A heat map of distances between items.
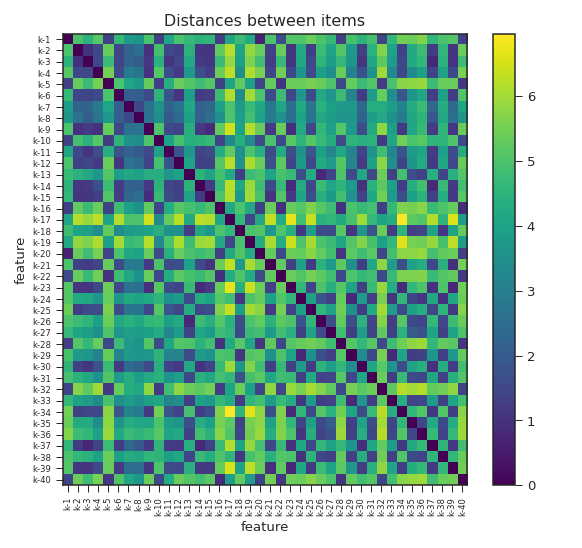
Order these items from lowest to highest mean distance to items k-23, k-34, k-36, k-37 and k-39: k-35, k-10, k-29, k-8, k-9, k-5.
k-9, k-8, k-29, k-35, k-10, k-5
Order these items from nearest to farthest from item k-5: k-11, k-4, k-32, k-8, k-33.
k-32, k-8, k-11, k-33, k-4
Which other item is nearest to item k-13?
k-26
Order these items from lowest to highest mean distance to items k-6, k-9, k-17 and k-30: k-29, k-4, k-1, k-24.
k-4, k-29, k-24, k-1
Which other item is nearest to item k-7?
k-8
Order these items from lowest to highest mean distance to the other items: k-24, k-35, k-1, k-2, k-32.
k-2, k-24, k-35, k-1, k-32
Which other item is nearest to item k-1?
k-20
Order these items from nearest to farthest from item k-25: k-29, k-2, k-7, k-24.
k-2, k-7, k-29, k-24
